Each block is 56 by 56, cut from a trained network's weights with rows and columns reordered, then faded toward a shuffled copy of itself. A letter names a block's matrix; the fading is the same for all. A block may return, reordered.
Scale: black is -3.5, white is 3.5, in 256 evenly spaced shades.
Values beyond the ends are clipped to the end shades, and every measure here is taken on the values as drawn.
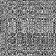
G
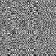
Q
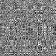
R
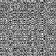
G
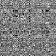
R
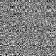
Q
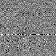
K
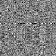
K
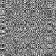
G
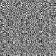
Q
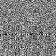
K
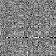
K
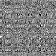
R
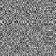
Q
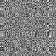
G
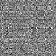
R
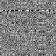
K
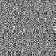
Q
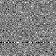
K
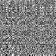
R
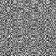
G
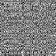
G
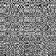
G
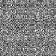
R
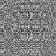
G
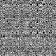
R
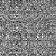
R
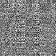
R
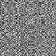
G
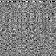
K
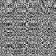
G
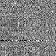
K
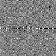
K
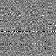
K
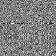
K
